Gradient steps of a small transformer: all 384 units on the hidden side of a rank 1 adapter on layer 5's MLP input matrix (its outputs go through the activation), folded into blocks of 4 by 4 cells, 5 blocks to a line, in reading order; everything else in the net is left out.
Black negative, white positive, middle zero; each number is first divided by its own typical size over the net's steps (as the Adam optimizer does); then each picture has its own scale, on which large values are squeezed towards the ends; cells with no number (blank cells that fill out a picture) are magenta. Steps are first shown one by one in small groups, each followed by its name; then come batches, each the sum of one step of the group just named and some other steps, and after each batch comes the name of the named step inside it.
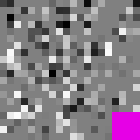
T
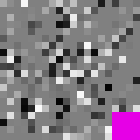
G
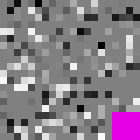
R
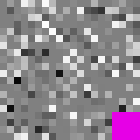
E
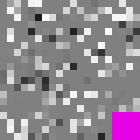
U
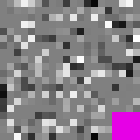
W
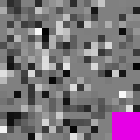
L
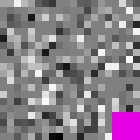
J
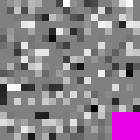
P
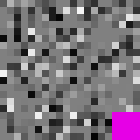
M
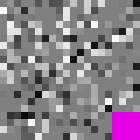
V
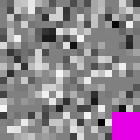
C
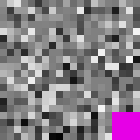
J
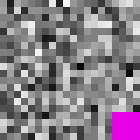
P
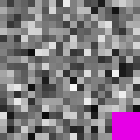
P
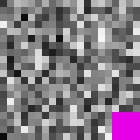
M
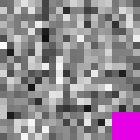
C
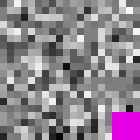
J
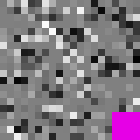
E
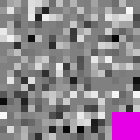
U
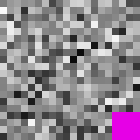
V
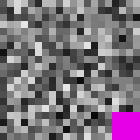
G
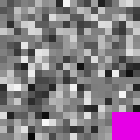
P
